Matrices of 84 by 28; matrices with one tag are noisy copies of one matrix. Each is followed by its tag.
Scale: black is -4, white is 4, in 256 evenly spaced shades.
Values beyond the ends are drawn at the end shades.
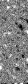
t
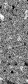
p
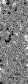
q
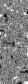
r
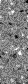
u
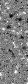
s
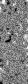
q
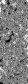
q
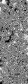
q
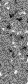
s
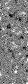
s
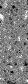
p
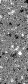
u
